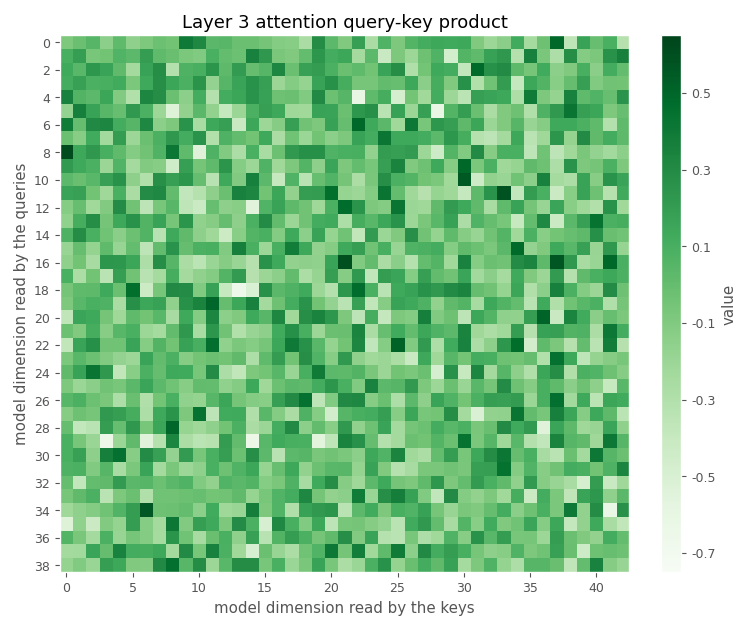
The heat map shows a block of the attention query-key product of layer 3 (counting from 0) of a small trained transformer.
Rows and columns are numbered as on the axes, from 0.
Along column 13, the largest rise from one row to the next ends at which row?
19
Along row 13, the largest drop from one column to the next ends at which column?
37
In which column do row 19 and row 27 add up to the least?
31
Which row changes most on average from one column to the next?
22
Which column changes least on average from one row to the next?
27
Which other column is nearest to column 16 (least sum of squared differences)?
18
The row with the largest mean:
2
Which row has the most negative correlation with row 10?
23
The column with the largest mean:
8
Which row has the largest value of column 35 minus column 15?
35
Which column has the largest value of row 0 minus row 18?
13
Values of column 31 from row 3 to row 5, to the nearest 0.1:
-0.3 0.2 0
